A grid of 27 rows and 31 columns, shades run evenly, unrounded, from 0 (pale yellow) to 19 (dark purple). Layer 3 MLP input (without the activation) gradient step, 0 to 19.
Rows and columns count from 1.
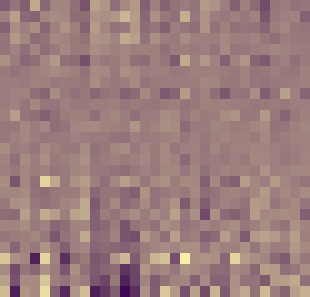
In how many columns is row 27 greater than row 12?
14
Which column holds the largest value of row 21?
13
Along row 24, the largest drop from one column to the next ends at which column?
5
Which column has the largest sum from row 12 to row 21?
21
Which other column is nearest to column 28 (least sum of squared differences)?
8
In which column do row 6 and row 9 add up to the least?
19
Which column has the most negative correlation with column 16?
4
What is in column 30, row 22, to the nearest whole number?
7
